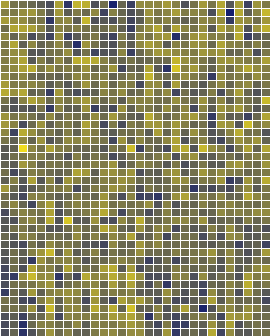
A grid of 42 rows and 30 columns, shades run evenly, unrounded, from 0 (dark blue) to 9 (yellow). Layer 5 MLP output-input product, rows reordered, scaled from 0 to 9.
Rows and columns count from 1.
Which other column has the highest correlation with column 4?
20
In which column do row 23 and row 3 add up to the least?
26
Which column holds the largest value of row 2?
30
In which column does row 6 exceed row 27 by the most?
17
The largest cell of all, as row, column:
19, 3
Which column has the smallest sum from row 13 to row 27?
24
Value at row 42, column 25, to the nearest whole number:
2
